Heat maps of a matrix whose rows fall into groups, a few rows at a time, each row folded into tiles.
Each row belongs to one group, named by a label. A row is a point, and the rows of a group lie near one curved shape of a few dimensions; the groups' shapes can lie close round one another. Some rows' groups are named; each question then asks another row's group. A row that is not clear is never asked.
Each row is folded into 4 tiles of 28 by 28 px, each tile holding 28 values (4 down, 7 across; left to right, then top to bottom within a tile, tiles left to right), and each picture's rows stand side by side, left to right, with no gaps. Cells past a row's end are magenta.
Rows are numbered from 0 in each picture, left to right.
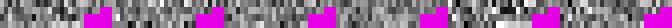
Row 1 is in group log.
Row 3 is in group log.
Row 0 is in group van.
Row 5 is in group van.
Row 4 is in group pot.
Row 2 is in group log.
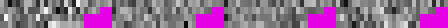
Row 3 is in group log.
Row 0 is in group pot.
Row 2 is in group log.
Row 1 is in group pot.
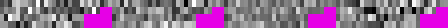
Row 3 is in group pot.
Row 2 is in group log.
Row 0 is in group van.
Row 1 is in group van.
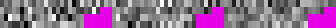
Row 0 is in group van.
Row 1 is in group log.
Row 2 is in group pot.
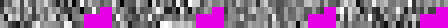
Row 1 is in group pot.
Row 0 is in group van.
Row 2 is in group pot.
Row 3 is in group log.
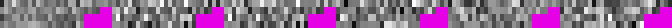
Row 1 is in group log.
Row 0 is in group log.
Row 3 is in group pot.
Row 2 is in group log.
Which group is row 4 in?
pot
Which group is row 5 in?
pot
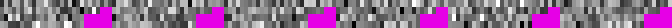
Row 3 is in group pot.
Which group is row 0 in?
van
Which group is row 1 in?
log
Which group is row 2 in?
log
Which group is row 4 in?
log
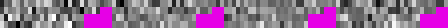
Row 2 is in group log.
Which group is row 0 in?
van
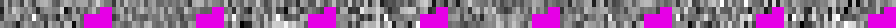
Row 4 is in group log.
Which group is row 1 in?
log
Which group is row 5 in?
pot
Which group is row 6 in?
log
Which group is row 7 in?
van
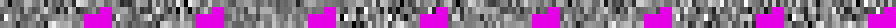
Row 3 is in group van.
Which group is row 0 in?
pot
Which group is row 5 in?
pot
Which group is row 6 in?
log
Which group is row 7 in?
van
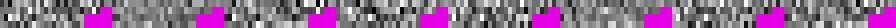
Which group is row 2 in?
van
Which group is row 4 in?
log
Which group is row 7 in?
van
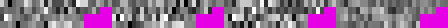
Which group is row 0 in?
pot
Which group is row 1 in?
van
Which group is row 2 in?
van
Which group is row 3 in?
log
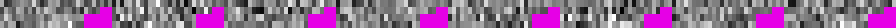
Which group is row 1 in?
van
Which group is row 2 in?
pot
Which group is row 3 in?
pot
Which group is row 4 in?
log
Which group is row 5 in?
van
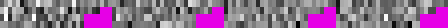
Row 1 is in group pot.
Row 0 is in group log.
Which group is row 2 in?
pot
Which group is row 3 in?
pot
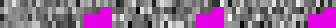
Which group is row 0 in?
log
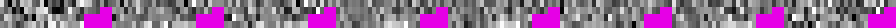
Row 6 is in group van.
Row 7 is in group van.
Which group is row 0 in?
pot
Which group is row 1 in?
van
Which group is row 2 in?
van
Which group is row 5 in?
pot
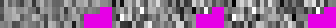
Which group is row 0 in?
pot
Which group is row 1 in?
van
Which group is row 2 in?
van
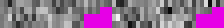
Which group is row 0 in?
log
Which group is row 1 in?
log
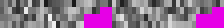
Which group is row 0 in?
pot
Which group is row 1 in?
van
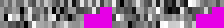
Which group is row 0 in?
van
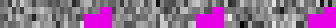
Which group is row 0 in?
log
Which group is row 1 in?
pot
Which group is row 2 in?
log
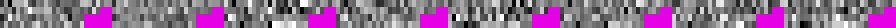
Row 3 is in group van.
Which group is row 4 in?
van
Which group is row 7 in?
van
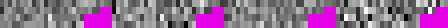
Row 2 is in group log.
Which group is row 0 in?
pot
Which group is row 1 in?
pot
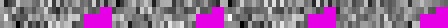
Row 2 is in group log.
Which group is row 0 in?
log
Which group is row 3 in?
pot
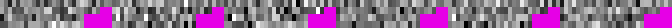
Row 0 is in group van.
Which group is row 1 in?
log
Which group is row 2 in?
van
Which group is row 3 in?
pot
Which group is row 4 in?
log
